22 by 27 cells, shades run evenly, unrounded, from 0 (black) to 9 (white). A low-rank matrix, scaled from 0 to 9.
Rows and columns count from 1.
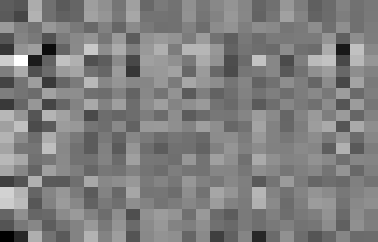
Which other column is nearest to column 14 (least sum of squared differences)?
8
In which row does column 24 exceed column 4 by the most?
5
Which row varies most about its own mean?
6
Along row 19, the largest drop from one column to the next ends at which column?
3
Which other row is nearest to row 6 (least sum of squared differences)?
12
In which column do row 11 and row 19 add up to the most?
1
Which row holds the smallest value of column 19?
22
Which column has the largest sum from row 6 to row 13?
2
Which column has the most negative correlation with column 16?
13
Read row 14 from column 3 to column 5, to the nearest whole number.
4 7 5
